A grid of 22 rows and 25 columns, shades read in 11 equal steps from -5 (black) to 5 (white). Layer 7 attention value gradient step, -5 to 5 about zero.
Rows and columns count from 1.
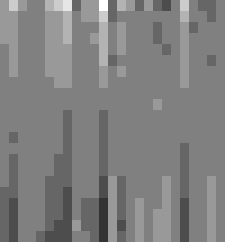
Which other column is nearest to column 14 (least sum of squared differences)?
6
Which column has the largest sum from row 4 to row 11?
12
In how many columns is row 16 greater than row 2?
2
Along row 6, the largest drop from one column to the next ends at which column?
13
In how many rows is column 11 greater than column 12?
12
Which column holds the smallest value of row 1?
19
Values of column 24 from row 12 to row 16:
0 0 0 0 0
